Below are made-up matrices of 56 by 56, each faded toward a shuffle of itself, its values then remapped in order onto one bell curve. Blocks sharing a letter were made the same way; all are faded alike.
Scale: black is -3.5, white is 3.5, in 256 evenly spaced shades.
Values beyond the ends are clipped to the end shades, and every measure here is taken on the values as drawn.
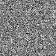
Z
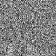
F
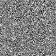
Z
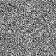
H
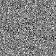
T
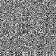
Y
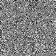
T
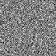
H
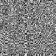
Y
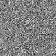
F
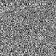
Y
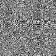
Y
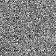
T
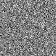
Z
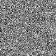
T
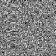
Y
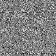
T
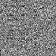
H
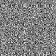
Y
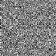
Y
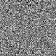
H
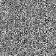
T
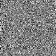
T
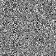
T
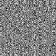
Y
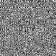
Y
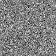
Z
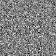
T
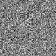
H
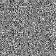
T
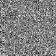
T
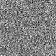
F
